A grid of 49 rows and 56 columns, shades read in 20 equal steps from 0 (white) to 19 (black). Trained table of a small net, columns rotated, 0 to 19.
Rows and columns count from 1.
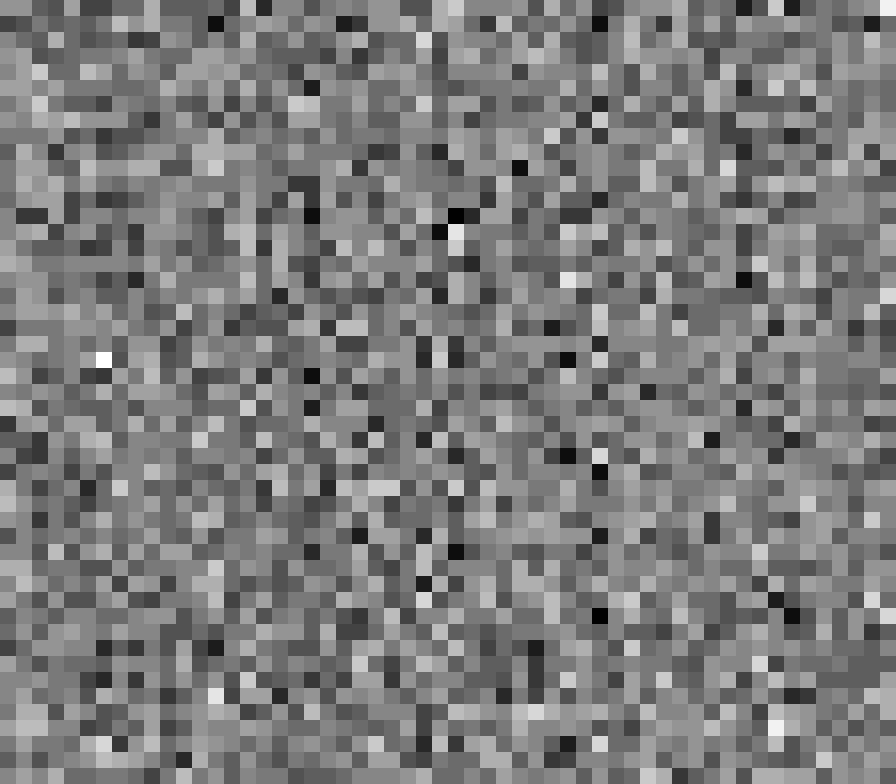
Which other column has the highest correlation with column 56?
29
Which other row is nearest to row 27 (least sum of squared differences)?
10
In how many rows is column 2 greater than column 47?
13
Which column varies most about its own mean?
38
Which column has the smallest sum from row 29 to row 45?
40
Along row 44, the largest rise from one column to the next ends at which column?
15
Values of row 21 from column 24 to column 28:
11 9 13 7 10
